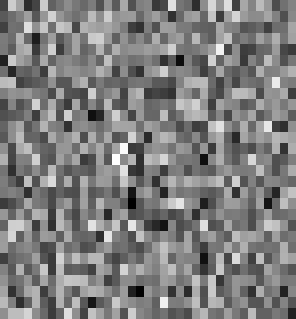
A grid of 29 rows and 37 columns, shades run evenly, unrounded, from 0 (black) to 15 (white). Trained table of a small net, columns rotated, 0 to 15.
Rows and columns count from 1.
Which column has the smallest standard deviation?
19
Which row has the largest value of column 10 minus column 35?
28
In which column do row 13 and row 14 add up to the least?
30
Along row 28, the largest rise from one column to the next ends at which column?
21
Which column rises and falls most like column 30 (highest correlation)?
4
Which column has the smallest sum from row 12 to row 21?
18
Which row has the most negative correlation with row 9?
7
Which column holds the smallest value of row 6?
23
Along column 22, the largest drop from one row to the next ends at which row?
2
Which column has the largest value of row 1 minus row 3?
27
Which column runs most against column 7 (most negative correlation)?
8
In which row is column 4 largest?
3
